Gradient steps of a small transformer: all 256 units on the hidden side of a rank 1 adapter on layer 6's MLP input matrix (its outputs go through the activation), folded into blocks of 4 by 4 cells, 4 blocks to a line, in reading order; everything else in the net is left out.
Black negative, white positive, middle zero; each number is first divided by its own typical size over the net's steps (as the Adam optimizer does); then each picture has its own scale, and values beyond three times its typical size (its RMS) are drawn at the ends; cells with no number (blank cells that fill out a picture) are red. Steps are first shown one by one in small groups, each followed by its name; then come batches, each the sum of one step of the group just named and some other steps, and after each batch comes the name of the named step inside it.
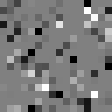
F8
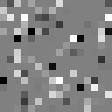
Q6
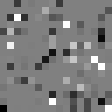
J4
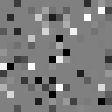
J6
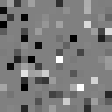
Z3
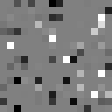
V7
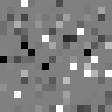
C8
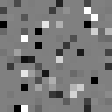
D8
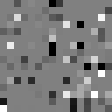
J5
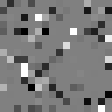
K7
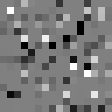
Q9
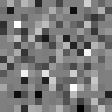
Z3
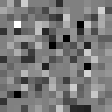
Q9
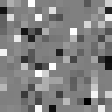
F8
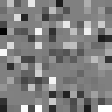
J4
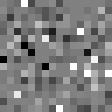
C8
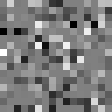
V7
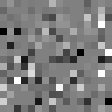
J6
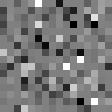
D8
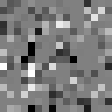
F8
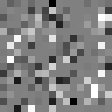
V7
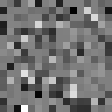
D8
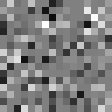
D8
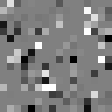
F8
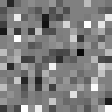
J4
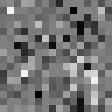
Q9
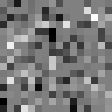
D8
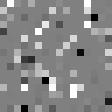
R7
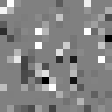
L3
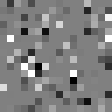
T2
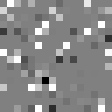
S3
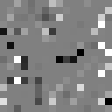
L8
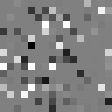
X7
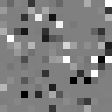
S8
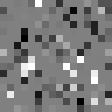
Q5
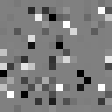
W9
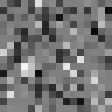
Q5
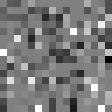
S3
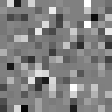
R7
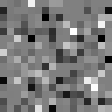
L8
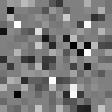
R7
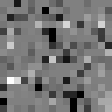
L8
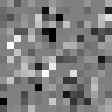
T2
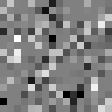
S3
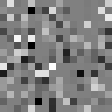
X7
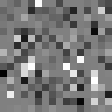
Q5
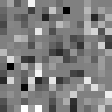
S3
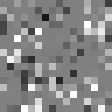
S3
